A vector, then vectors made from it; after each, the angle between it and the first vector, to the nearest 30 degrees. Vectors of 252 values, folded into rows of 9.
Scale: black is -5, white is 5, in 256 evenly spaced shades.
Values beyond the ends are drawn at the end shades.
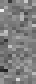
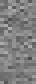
90 degrees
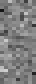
150 degrees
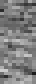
120 degrees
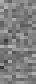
60 degrees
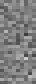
90 degrees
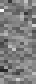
30 degrees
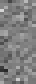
30 degrees
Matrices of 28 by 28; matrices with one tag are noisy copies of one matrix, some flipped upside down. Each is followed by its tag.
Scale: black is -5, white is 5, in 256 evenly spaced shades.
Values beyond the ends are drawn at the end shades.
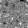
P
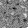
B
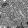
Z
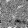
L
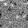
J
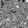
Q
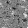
B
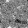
L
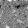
L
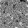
P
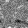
L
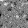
J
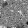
Z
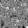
Q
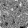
P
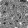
P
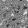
B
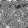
L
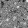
Q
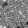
Z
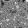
Q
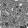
P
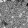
Z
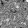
Q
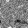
L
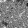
Z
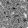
B
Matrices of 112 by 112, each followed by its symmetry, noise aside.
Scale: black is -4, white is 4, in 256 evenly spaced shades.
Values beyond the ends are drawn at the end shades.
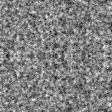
mirrored top to bottom.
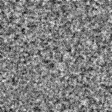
no symmetry.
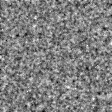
antisymmetric.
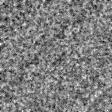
symmetric.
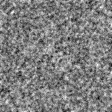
symmetric.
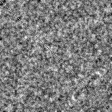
symmetric.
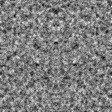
mirrored left to right.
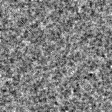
symmetric.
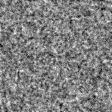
antisymmetric.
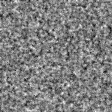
antisymmetric.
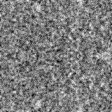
mirrored top to bottom.
